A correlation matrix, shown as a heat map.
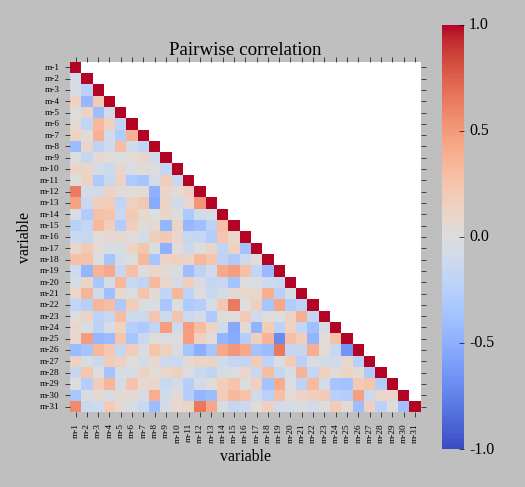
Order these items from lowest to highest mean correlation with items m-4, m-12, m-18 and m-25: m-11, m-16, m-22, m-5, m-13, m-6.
m-22, m-16, m-6, m-5, m-11, m-13
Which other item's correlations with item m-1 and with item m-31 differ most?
m-7
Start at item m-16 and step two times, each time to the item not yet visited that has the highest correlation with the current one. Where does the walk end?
m-19
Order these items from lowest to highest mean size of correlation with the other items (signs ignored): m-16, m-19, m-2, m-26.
m-16, m-2, m-19, m-26
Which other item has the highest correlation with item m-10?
m-21
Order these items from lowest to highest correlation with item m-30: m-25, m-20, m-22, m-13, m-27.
m-13, m-25, m-27, m-20, m-22
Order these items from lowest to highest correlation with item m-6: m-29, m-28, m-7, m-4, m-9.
m-28, m-9, m-4, m-29, m-7
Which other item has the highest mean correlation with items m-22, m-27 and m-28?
m-15
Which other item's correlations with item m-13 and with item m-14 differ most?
m-26
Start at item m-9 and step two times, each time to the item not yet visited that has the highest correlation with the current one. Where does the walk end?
m-11
